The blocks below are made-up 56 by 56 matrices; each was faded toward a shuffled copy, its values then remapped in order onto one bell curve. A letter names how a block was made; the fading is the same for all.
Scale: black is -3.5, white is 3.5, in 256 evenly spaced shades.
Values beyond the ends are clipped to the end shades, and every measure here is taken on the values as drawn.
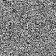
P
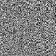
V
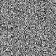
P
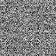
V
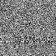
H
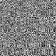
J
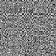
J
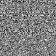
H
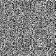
V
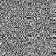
J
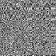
J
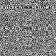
J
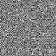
J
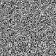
P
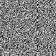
P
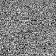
H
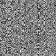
V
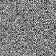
V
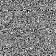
H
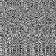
J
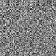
J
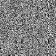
V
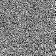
P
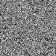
H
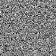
H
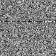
H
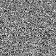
H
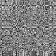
J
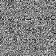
H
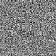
V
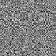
J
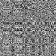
J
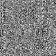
V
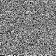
H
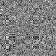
J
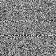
H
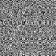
J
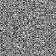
V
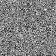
H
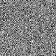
V
